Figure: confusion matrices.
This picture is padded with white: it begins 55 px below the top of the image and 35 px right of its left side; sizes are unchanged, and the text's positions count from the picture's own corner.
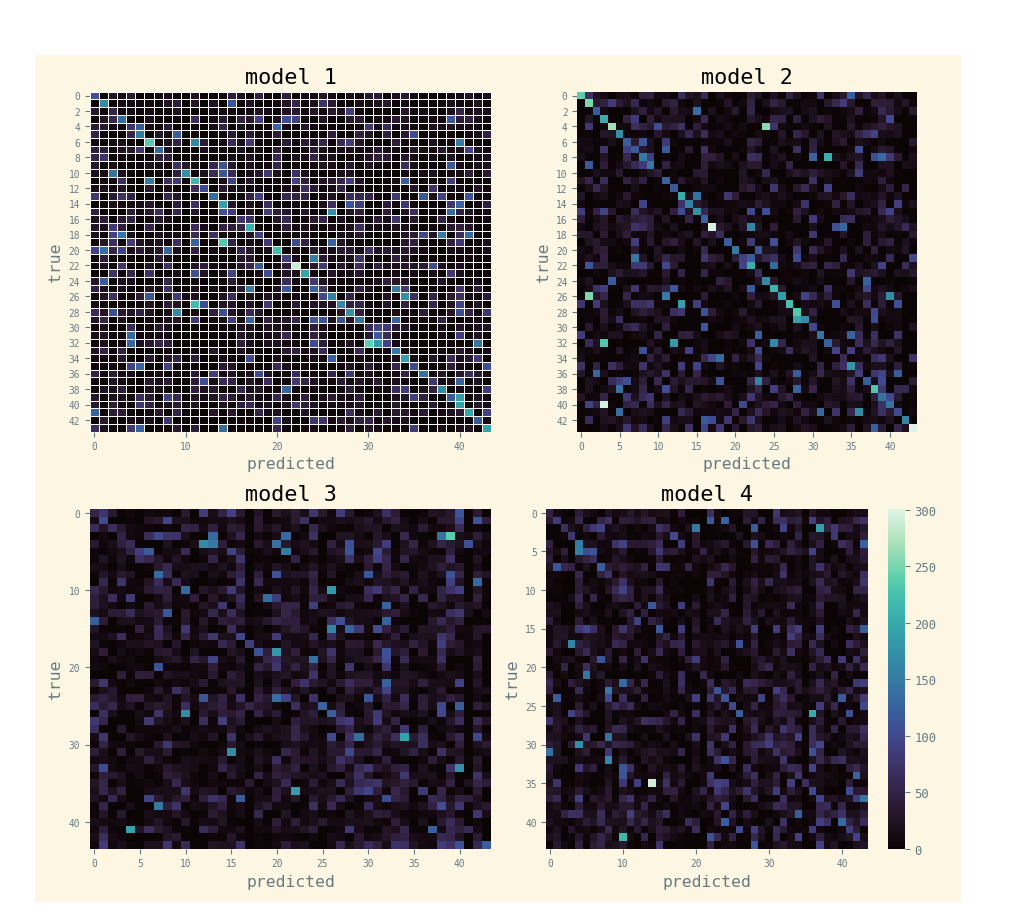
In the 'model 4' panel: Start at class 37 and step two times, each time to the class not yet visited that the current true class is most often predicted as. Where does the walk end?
28
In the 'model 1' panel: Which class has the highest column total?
40
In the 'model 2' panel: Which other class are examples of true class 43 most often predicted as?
38
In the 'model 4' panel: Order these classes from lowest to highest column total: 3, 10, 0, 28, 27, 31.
3, 27, 0, 31, 28, 10
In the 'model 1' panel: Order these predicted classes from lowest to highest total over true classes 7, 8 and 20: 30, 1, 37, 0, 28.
37, 28, 30, 0, 1
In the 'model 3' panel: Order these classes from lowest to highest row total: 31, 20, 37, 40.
40, 20, 31, 37
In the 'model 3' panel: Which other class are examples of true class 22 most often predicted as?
32
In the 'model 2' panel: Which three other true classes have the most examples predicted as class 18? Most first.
34, 37, 43
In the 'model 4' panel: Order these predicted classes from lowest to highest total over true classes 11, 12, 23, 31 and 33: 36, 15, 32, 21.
21, 15, 32, 36
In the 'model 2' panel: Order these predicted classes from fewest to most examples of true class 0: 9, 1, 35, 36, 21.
21, 36, 9, 1, 35
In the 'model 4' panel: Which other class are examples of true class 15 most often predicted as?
43
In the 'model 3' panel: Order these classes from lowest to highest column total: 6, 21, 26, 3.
3, 6, 21, 26
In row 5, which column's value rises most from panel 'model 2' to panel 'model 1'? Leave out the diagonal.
9
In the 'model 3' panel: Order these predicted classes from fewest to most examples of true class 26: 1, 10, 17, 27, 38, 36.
17, 36, 27, 1, 38, 10
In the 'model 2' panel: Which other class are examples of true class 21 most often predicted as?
7
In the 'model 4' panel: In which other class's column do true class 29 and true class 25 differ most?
8
